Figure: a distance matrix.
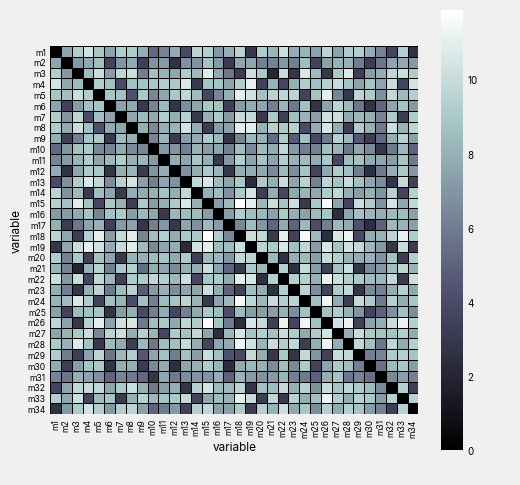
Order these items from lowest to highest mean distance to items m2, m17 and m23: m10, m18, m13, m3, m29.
m29, m3, m18, m10, m13
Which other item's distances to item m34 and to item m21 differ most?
m3
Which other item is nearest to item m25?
m6
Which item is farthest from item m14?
m19
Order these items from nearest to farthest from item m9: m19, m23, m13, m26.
m23, m26, m13, m19
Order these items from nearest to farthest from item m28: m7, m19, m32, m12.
m7, m12, m32, m19
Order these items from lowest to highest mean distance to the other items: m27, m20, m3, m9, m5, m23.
m9, m23, m20, m3, m5, m27
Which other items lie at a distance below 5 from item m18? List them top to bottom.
m3, m21, m23, m26, m29
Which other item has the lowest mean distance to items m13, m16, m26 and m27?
m11
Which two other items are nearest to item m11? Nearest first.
m16, m27
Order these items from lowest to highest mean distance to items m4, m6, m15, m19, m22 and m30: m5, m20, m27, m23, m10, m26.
m20, m10, m23, m5, m27, m26
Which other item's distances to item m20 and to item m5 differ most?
m22
